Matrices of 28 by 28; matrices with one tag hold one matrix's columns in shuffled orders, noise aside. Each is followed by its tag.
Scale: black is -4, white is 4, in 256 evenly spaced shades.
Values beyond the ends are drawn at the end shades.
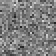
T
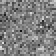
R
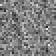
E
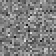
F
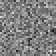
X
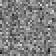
E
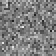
R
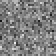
R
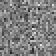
E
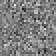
E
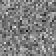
R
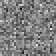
E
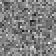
R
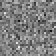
R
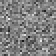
F
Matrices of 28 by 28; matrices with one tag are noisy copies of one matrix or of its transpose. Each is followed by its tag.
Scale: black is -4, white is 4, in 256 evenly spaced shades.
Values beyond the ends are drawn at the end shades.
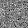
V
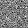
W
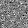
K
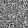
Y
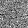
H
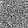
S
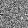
H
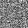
Y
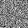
K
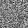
Y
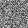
S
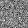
W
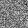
K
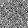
S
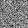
K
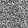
Y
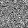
W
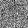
H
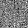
H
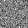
K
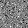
V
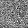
W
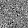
S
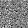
S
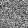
W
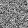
K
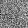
H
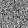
H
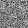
Y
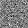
S
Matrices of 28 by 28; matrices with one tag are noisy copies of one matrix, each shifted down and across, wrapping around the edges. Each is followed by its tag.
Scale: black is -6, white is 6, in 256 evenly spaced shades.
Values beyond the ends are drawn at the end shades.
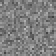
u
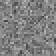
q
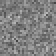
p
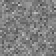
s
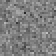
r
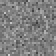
p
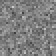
u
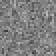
q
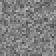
p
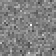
p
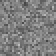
u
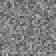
q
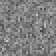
u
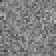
r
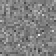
q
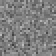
u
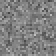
u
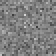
p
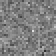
s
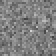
r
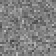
r
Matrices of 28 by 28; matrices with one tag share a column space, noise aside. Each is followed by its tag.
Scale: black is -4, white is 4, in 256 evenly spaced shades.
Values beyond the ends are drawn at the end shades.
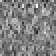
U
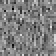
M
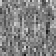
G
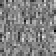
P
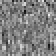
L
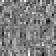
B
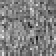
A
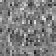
P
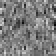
U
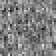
M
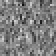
P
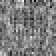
G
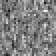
M
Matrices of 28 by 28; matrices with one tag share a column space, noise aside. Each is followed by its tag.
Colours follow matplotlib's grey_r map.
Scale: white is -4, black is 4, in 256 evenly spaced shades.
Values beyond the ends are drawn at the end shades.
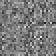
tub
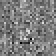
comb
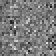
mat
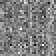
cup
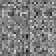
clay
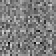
mat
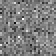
cup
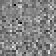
mat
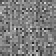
cup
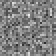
tub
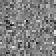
mat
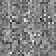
comb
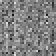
comb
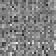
mat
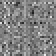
tub
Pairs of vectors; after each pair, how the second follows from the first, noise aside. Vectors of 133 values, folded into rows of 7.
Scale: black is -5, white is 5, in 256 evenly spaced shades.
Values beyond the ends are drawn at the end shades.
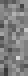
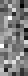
reversed, scaled up.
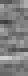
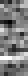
scaled up.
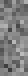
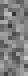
shuffled.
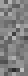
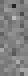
reversed, partly zeroed.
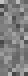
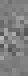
reversed, partly zeroed.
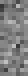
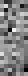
reversed, scaled up.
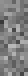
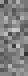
reversed.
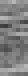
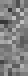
shuffled.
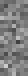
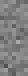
negated, shrunk.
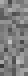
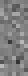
negated, partly zeroed.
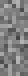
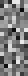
scaled up.
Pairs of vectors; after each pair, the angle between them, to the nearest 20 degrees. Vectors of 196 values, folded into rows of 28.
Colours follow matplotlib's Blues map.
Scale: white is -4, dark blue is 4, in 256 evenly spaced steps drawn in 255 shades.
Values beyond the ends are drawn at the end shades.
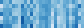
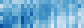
40 degrees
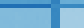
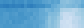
60 degrees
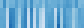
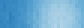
80 degrees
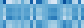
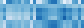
140 degrees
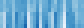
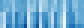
20 degrees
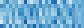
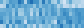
140 degrees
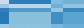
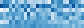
120 degrees
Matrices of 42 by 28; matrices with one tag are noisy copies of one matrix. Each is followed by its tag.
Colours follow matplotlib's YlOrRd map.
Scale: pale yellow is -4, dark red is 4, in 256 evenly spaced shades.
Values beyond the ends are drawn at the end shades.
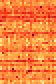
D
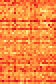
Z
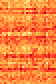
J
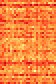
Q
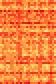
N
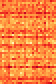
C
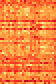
Z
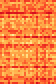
C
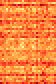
Q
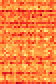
N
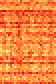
N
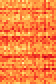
J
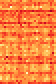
N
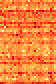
N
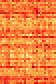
C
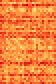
Q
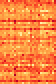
Z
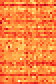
Q
